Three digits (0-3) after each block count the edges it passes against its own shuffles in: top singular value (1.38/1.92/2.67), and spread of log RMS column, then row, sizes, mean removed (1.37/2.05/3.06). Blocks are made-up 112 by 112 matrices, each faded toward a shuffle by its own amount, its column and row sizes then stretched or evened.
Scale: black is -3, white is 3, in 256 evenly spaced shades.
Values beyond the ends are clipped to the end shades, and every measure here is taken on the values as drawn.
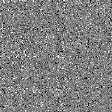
0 2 2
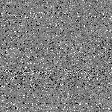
1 0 2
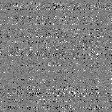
1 2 3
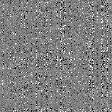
0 3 2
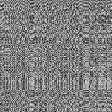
3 1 0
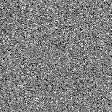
1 0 1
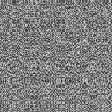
3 0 0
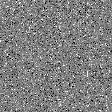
0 1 0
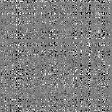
1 3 3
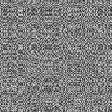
3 0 2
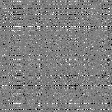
3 2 3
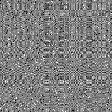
3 0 1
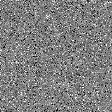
1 1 0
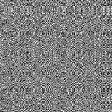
3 2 1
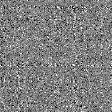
1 2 2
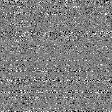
0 1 3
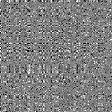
3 2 2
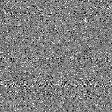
2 0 2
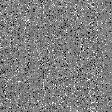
1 2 0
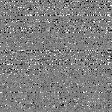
2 0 3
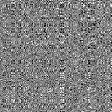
3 2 1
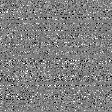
0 1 3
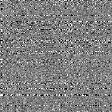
2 2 3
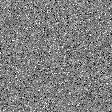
0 0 0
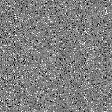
2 1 0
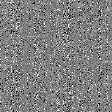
0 3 1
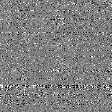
1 2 3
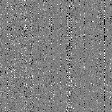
1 3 1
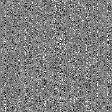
0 3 0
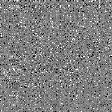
2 2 2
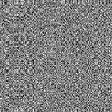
3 2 0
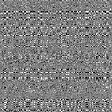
3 2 3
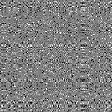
3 1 2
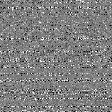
2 0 3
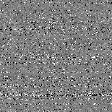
0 1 3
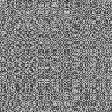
3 0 0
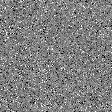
0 0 1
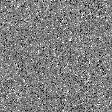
0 1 0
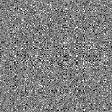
2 2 2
